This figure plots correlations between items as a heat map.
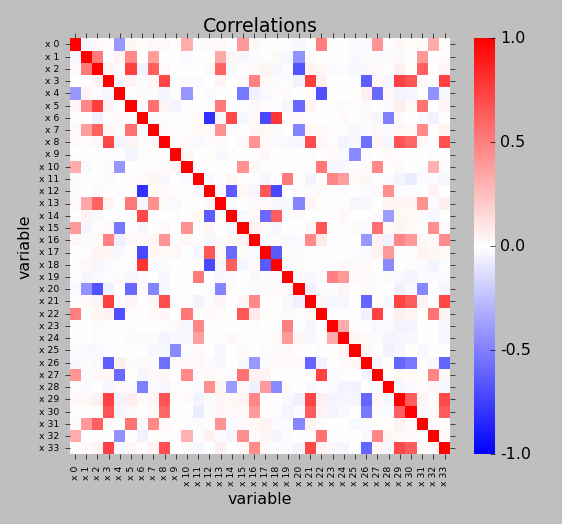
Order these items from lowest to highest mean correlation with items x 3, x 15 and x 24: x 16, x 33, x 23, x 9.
x 9, x 23, x 16, x 33
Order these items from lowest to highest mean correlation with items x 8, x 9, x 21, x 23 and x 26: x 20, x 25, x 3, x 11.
x 25, x 20, x 11, x 3
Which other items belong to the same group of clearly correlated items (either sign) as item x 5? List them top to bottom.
x 1, x 2, x 7, x 13, x 20, x 31
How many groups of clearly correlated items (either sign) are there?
6
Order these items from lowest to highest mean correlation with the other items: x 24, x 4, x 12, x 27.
x 4, x 12, x 24, x 27
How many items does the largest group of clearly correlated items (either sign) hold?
8
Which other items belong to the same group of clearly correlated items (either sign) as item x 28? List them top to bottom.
x 6, x 12, x 14, x 17, x 18
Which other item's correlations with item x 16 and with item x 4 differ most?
x 22
